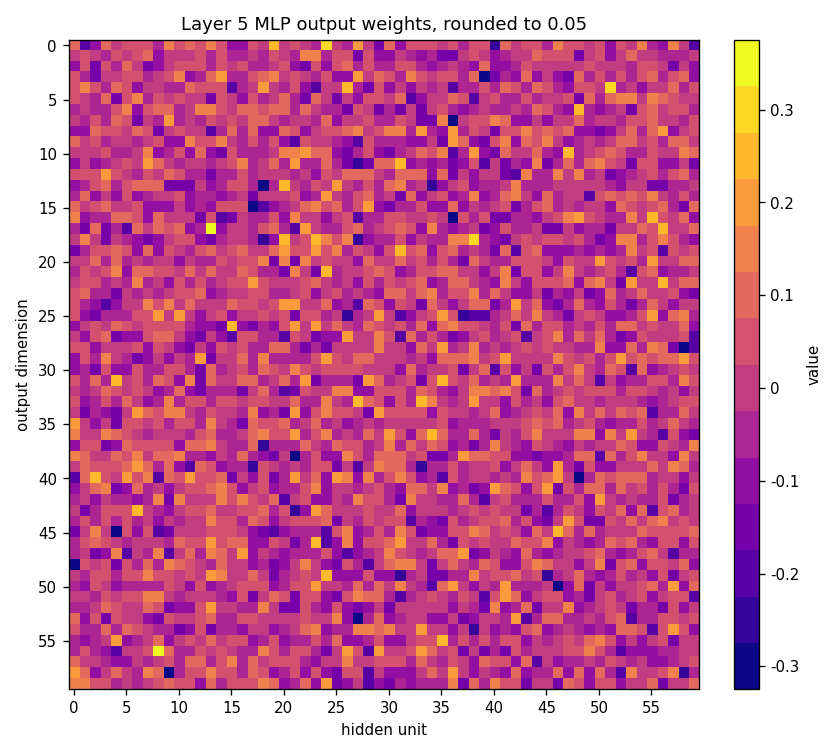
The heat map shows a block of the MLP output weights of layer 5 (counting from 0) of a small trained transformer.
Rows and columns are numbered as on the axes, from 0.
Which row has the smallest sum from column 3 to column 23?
45
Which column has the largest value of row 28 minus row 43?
55
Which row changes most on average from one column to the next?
40
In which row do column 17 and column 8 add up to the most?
56
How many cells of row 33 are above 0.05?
10
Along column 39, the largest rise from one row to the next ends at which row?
4
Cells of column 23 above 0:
27
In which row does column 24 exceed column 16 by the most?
0
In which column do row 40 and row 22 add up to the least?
48
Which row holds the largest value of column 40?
41
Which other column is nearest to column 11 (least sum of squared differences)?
14
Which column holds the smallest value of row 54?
38
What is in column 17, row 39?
-0.25
